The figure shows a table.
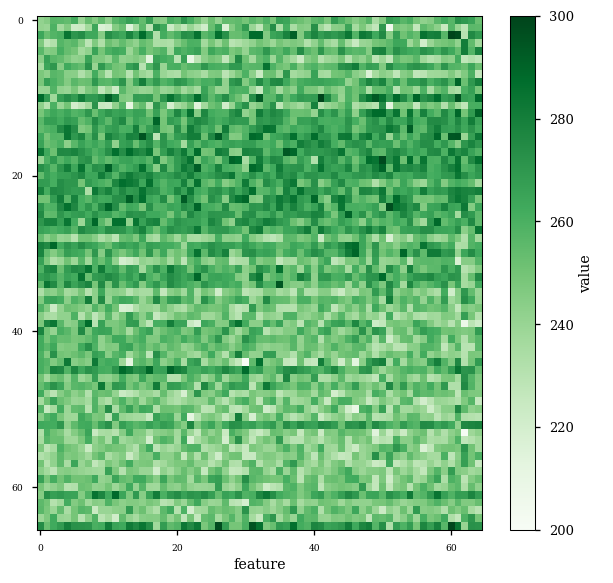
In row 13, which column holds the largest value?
17
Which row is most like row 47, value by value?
36
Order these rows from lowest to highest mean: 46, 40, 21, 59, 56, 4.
56, 46, 59, 40, 4, 21
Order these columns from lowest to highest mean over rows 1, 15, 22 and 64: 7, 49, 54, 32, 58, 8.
7, 32, 49, 54, 58, 8
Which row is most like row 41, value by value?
59
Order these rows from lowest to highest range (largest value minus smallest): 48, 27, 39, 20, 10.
20, 27, 48, 10, 39
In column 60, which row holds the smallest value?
35
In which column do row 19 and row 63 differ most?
50
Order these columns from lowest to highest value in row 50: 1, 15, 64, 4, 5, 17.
1, 17, 4, 64, 5, 15
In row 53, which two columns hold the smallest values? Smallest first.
62, 49
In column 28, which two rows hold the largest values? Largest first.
18, 20
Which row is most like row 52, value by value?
16
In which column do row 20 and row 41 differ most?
51
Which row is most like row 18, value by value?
12
